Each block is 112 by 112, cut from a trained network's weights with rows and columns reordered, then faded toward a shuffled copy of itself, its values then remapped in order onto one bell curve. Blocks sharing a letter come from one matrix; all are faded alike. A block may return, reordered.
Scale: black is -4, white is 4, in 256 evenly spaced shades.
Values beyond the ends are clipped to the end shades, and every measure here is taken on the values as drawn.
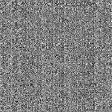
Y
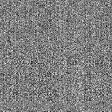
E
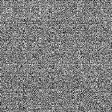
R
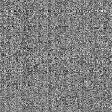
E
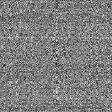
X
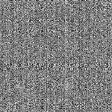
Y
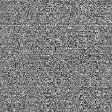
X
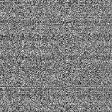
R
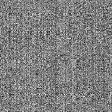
Y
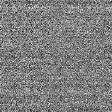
R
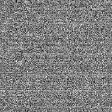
R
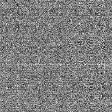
X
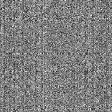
Y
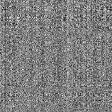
Y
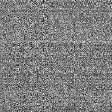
X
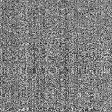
Y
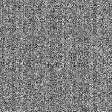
E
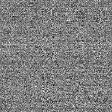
X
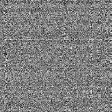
X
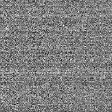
R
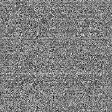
X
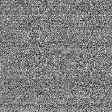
X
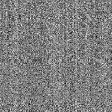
E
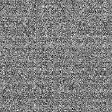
R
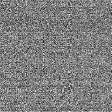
X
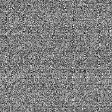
R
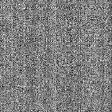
Y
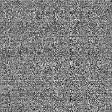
X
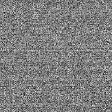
R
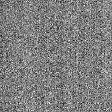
E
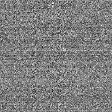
R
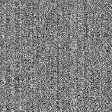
Y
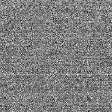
X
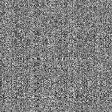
E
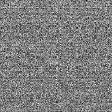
R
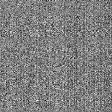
Y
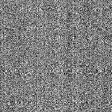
E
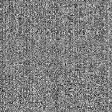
Y
